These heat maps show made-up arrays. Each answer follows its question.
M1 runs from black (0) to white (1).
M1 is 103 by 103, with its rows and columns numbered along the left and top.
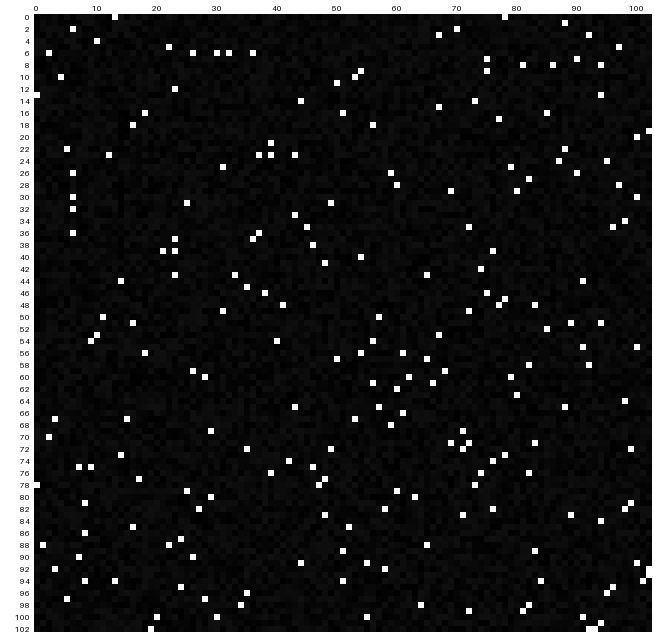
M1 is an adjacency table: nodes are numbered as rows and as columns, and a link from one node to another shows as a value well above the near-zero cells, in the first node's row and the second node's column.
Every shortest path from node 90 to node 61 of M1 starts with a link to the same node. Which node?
node 7
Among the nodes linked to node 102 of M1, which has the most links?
node 92
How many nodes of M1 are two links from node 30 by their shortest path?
7
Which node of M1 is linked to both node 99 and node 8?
node 81
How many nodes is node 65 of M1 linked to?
3
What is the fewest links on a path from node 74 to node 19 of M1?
6
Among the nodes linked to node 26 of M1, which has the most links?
node 6
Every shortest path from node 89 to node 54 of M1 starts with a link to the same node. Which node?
node 51
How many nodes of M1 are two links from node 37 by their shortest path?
4
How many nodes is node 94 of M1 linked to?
5
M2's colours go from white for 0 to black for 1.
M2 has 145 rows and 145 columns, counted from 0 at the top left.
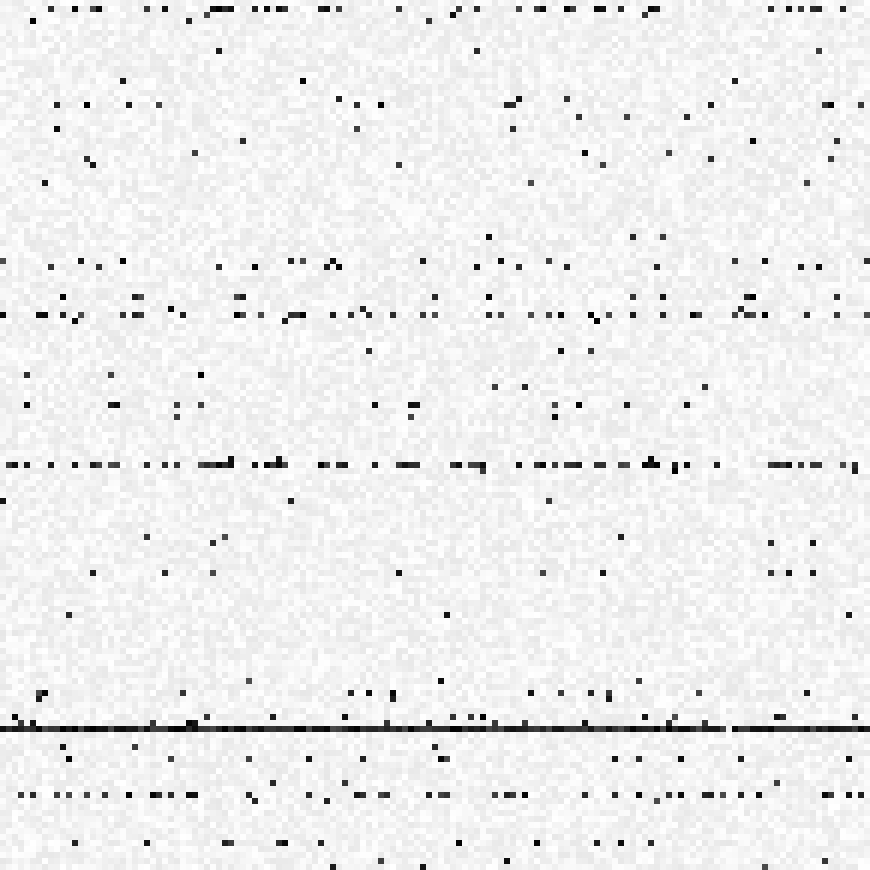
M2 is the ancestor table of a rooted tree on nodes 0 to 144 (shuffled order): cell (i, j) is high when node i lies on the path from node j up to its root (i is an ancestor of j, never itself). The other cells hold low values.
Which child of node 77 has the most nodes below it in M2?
1
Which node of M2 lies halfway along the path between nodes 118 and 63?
17
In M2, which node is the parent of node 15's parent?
95
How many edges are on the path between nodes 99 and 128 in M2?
6
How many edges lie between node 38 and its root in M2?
5
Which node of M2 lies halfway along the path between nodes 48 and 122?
43
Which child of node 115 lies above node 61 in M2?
58
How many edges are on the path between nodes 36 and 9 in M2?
9
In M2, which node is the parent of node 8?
44
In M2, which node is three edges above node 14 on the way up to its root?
132
